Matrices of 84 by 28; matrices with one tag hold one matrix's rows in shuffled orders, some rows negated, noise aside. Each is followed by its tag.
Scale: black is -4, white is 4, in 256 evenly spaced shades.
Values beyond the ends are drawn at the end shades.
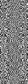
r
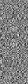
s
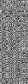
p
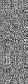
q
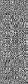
q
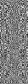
r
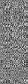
q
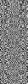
r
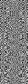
r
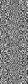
r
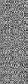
q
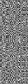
p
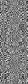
r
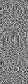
s
